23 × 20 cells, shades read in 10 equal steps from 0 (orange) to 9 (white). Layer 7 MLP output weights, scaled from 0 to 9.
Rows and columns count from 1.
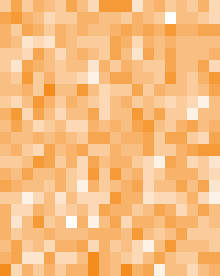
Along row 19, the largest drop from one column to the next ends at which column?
8
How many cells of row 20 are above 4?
5
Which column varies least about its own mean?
17
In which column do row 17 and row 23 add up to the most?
15
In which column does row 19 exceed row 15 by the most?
9
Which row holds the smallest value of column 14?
11
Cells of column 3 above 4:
9
